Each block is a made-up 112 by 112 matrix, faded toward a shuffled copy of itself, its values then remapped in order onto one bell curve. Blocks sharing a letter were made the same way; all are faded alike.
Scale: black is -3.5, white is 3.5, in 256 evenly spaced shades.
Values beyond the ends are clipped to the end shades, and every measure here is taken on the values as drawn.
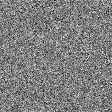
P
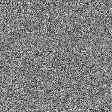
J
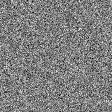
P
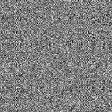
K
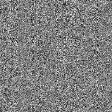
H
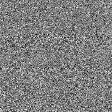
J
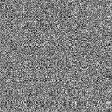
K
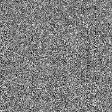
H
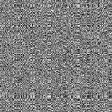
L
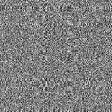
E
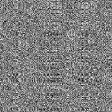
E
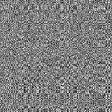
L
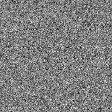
J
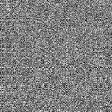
K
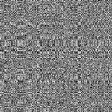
L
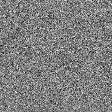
J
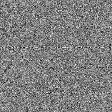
J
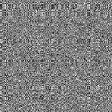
L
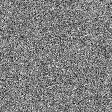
P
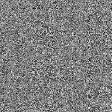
H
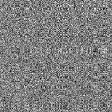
E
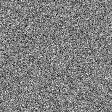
P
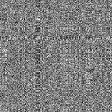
E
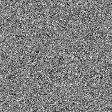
J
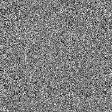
H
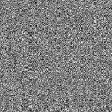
K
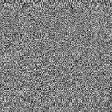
E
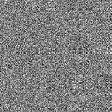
K
